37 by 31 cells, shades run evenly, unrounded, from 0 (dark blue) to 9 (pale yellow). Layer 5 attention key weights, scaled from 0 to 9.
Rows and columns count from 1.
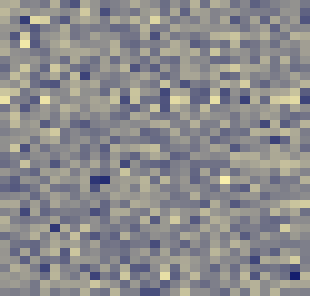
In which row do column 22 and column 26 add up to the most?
13
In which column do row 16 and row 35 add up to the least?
30
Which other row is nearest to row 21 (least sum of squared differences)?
36
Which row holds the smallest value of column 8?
1
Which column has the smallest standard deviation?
21
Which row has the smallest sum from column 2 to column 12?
27
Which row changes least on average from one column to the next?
25
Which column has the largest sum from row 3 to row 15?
22
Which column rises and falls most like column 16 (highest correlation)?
4
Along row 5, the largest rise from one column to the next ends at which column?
3
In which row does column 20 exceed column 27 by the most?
16
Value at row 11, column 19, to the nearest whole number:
2
